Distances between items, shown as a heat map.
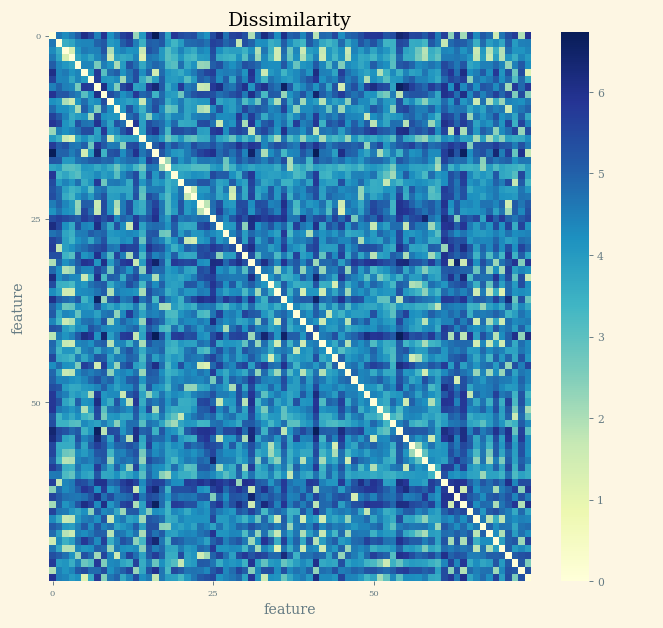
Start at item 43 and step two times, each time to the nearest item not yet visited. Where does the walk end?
10
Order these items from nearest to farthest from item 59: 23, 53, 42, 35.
42, 35, 53, 23
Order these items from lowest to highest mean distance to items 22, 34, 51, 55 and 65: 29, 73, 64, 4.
4, 29, 73, 64
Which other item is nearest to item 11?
49
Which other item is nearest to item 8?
54
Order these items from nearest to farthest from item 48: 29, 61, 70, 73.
70, 73, 29, 61
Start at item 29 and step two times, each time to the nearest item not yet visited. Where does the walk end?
61
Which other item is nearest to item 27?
40
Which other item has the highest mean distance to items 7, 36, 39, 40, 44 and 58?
25
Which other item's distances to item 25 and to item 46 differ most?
58
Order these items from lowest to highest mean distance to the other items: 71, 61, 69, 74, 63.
74, 69, 71, 63, 61
